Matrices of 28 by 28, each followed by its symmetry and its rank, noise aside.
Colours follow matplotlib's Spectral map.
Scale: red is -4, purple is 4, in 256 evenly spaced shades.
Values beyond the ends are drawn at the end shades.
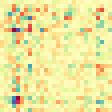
no symmetry, rank three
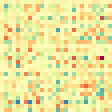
no symmetry, rank four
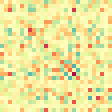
symmetric, rank three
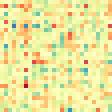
no symmetry, rank four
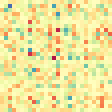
no symmetry, rank five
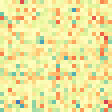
no symmetry, rank five
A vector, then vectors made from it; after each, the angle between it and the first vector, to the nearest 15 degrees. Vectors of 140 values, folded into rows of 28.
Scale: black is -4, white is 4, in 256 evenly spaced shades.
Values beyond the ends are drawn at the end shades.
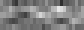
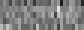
75 degrees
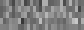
75 degrees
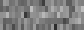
60 degrees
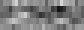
165 degrees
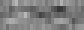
165 degrees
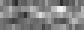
15 degrees
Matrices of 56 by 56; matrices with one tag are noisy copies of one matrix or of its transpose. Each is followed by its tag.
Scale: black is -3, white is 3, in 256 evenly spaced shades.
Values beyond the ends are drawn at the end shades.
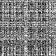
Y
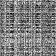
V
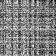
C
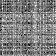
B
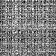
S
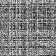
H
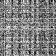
C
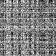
C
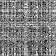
Y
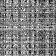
C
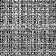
S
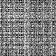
S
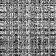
C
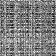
V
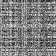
Y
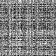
H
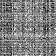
B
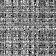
C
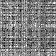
Y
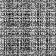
H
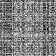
B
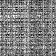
S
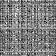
S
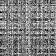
C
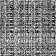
V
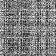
H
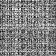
S
